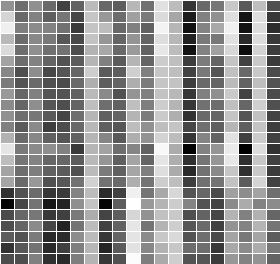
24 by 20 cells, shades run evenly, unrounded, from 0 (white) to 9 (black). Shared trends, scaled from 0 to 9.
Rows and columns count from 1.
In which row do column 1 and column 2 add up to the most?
19
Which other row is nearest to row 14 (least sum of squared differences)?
3
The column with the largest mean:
14
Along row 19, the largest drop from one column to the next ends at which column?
10
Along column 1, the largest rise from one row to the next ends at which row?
18
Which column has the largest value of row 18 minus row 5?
1
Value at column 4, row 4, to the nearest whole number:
5
